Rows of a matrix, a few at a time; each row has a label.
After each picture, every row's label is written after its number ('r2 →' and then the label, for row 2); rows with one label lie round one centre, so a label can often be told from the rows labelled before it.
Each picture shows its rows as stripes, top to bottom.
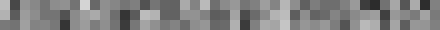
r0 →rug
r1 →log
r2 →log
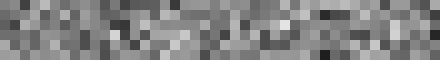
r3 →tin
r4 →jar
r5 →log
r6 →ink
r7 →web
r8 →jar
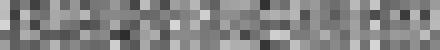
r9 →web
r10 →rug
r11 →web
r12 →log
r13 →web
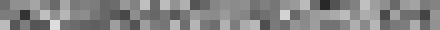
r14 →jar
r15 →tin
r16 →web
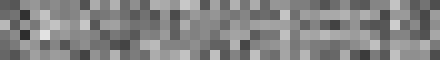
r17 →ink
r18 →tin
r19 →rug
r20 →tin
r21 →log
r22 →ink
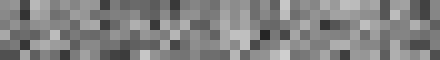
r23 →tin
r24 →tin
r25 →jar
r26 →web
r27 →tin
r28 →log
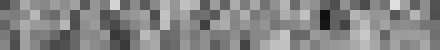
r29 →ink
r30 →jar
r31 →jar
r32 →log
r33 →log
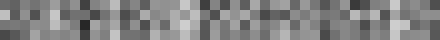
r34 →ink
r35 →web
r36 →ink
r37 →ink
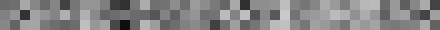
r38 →log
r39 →tin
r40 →log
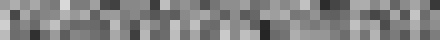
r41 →jar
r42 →rug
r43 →web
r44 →web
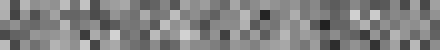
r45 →rug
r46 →web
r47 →jar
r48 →ink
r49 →rug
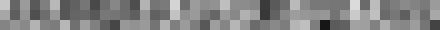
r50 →web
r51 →web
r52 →jar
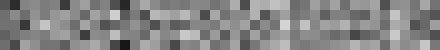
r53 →log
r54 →ink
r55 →tin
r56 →ink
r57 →log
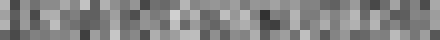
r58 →rug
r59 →web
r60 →web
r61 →ink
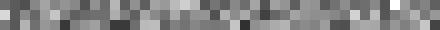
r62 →ink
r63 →web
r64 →log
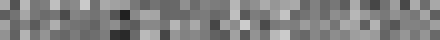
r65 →rug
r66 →log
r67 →web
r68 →log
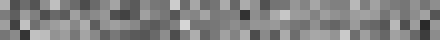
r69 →web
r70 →log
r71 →rug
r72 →tin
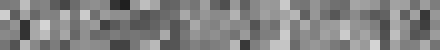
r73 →log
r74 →rug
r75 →tin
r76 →tin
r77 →log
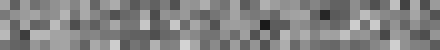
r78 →rug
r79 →jar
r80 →web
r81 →tin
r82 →ink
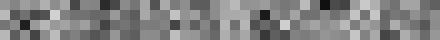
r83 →jar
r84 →web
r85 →tin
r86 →web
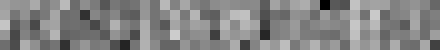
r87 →jar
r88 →web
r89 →web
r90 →web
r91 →log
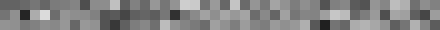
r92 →ink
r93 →tin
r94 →jar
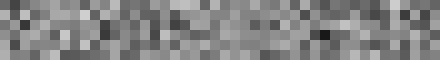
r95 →ink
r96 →rug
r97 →tin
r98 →jar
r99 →rug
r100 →web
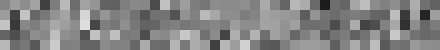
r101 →jar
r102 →rug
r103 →rug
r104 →ink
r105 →web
